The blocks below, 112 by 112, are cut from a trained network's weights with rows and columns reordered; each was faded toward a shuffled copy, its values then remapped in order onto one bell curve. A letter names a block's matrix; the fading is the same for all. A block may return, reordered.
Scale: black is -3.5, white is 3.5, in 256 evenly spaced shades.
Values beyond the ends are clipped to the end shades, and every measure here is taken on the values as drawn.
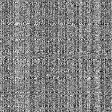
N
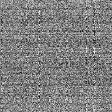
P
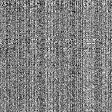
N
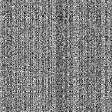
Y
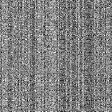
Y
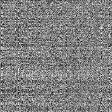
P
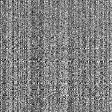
N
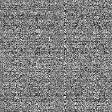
P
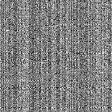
N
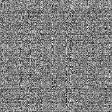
P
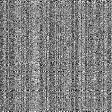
Y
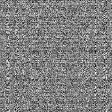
P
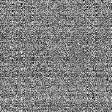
P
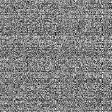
P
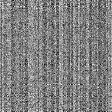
N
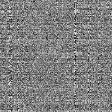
P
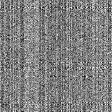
Y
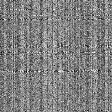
N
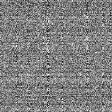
P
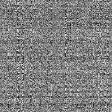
P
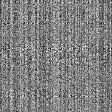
Y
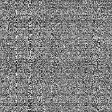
P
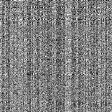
Y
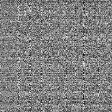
P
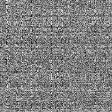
P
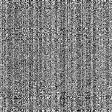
Y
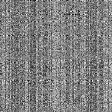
Y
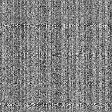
N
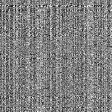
N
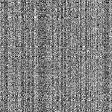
Y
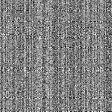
N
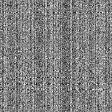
N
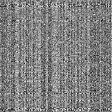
N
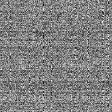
P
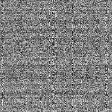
P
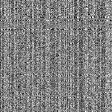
Y
